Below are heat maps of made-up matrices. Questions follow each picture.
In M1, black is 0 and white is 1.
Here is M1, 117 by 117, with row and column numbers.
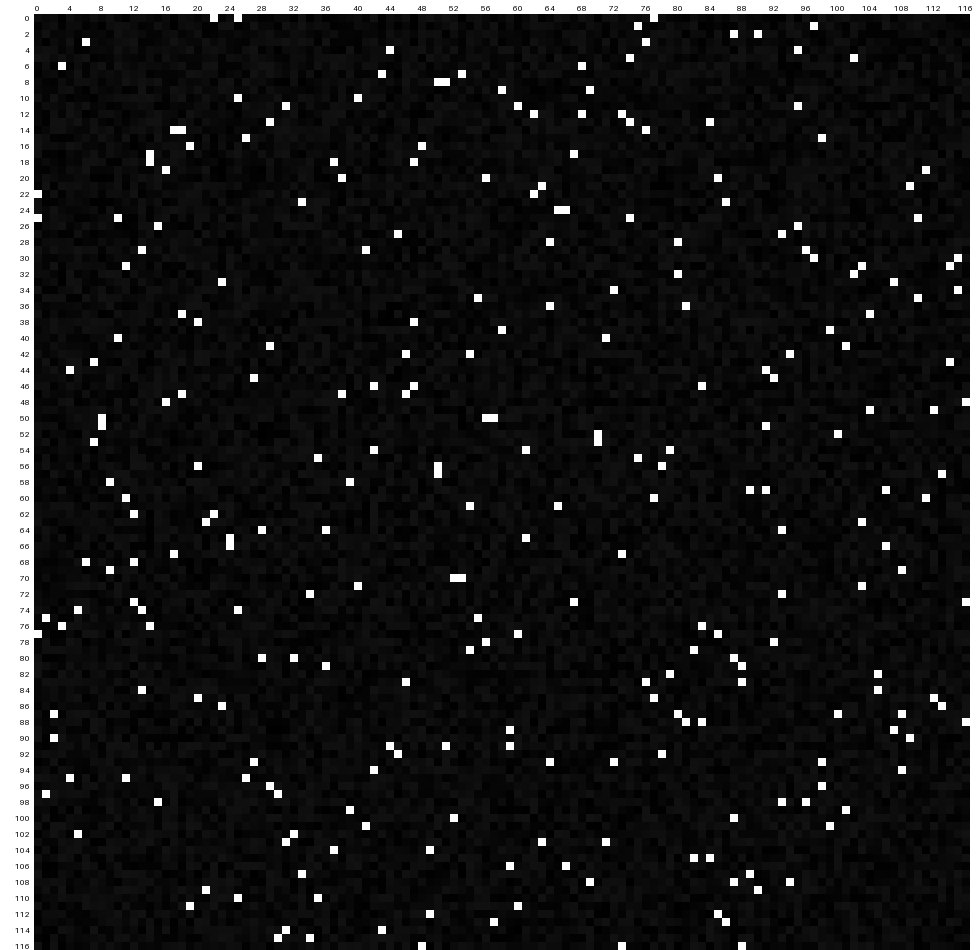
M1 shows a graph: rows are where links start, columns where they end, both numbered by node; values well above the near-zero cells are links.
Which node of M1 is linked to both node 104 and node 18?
node 37
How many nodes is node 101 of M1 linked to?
2
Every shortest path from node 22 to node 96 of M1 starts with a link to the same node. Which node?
node 0
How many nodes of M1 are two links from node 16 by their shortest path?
2
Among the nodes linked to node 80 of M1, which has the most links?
node 87
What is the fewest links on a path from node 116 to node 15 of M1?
7
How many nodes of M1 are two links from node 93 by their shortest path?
6
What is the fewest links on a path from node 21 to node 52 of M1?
6
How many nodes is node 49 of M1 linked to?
2
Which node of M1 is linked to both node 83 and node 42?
node 46
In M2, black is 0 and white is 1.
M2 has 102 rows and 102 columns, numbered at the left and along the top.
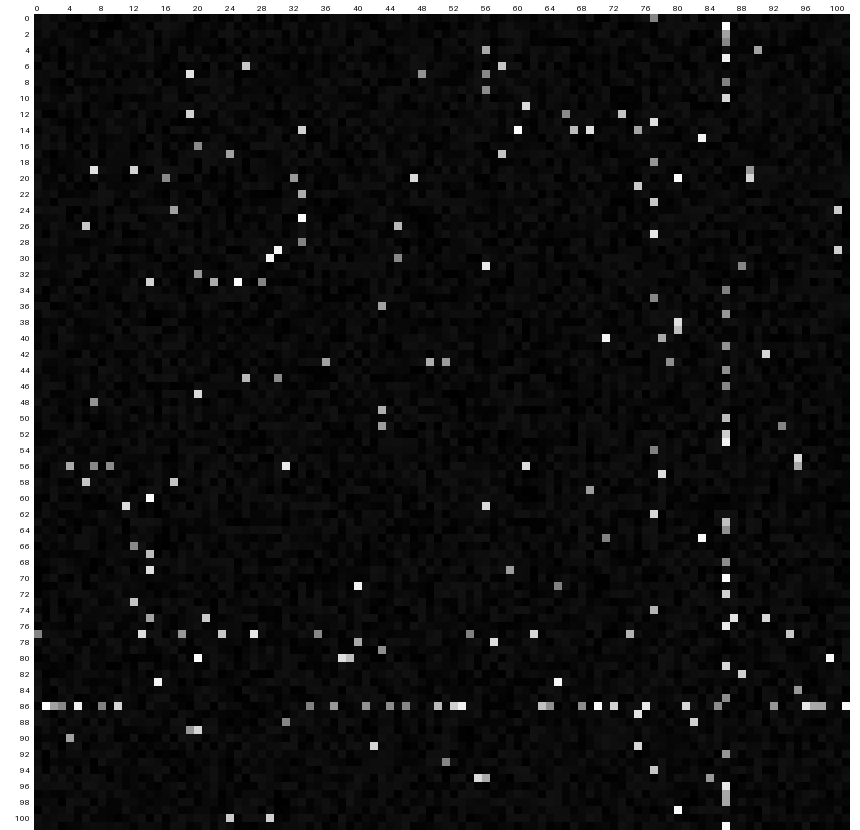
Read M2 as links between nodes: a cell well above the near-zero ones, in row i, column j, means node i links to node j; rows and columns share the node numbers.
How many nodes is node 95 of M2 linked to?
3
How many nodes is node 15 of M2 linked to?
1
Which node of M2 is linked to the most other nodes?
node 86
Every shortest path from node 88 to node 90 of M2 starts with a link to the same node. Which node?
node 31
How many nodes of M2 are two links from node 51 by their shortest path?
3
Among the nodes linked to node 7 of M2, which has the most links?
node 56
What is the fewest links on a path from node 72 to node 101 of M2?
2
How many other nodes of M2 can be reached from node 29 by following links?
8
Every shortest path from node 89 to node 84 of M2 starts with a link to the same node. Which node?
node 19
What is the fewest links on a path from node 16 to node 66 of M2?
5
